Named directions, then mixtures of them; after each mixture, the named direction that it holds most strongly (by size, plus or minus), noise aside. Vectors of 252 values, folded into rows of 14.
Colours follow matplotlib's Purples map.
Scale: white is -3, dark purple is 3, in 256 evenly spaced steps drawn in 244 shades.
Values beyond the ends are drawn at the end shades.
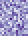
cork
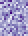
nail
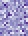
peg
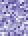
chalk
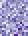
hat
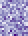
hat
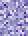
peg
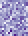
hat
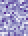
chalk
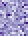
peg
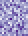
cork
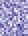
cork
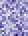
hat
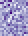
nail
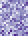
hat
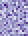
peg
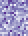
chalk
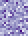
peg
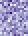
nail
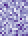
cork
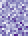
hat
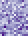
chalk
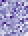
peg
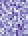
cork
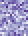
chalk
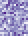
chalk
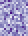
nail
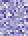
peg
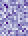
peg
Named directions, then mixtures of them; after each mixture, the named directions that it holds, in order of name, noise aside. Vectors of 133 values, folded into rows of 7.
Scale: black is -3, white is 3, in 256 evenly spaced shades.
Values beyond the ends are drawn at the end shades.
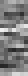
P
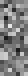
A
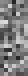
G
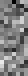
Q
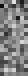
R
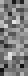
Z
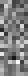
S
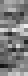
P.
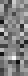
S.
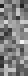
G, R.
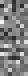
A, G, S.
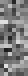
G.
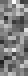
Q.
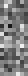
A, P, S.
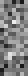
Z.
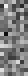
R, S, Z.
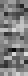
P, Q, R.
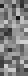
G, R.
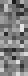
P, Q, S.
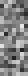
P, R, S.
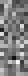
S.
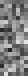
G, R.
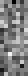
G, Z.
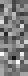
A, S.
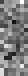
R, Z.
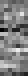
A, P.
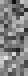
A, Q.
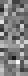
S.
